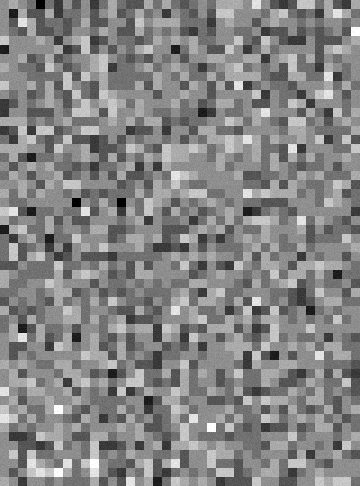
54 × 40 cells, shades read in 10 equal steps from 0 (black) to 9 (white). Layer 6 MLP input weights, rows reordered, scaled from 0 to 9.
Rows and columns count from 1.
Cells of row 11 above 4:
26
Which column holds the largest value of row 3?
3
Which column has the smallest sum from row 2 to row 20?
11
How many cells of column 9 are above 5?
12
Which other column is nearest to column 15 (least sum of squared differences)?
39
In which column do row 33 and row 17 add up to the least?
34
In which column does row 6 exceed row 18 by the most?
4
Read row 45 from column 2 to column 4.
6 3 5
